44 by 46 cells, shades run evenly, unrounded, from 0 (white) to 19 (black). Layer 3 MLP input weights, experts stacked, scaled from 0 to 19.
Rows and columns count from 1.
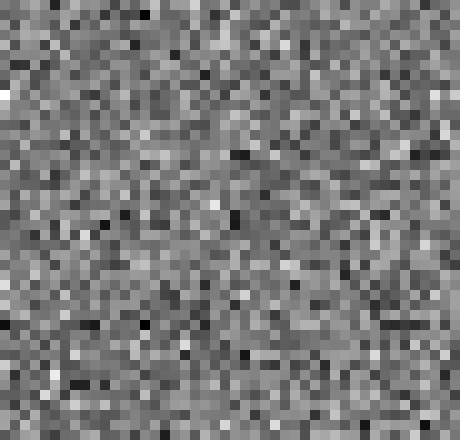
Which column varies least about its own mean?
12
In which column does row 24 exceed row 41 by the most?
8
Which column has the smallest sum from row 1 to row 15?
23
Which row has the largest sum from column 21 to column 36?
37
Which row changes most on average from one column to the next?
5
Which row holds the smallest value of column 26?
15
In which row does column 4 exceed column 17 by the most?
24
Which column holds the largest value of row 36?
25
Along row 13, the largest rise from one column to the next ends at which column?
46
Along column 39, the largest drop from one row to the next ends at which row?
9
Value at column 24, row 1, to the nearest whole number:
13
